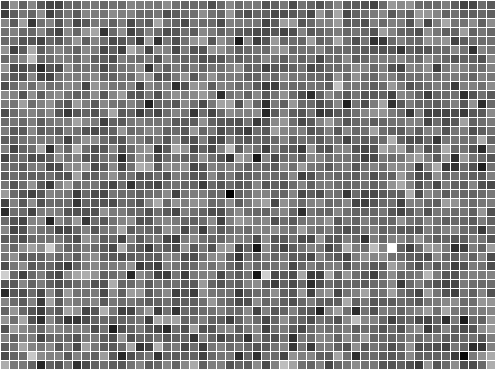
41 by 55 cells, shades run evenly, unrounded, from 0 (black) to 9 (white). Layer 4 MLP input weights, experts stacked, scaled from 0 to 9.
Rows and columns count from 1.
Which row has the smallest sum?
13
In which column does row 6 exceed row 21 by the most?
15
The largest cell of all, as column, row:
44, 28
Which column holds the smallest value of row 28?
29
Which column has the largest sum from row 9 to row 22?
9
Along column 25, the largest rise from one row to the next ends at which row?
12
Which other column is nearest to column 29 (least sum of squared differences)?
51
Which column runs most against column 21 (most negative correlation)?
37
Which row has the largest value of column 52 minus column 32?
4
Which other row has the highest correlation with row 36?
41
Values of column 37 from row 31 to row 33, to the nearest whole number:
6 4 5
